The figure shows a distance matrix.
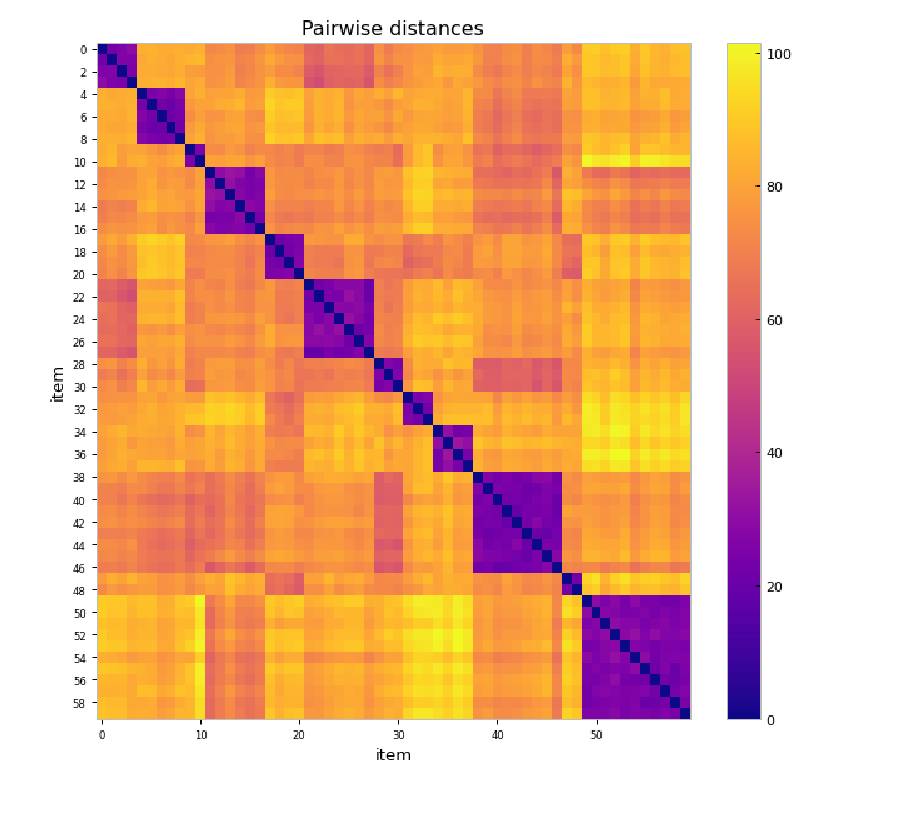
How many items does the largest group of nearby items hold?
11
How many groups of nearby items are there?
12
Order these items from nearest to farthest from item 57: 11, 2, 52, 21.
52, 11, 21, 2
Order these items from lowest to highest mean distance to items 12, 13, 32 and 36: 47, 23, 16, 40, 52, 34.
16, 34, 40, 23, 47, 52
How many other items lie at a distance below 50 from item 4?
4
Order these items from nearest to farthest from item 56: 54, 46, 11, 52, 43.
54, 52, 11, 46, 43
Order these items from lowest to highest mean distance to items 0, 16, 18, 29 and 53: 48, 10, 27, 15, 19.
15, 19, 27, 48, 10
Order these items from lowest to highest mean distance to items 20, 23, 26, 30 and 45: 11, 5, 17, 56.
17, 11, 5, 56
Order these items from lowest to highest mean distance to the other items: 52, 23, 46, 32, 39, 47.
46, 39, 23, 52, 47, 32
